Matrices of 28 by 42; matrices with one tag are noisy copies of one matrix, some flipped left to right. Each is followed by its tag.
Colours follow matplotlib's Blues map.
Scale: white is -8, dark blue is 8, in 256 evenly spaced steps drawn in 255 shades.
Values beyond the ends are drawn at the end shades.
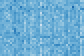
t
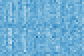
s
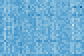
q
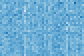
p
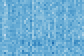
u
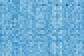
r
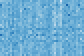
r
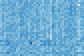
u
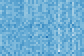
s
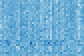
u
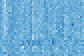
u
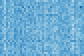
q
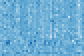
u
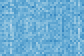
q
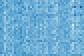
q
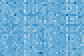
p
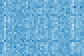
q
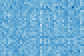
t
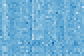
u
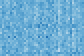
s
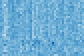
u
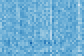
u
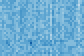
u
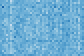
q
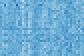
r
